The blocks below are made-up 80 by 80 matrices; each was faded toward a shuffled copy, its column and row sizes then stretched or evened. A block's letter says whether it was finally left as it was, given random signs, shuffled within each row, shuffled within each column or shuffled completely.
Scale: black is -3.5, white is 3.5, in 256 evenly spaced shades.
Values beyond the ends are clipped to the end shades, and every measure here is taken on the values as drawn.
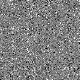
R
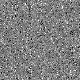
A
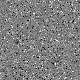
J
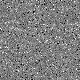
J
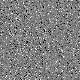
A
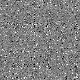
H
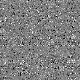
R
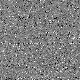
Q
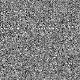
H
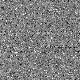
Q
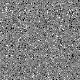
H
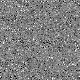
Q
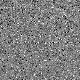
Q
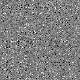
R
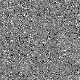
H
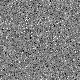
J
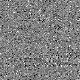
R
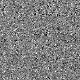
H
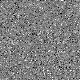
Q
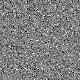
Q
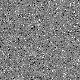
A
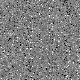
A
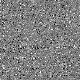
H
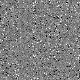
A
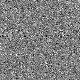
Q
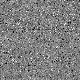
Q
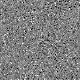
A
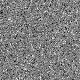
J
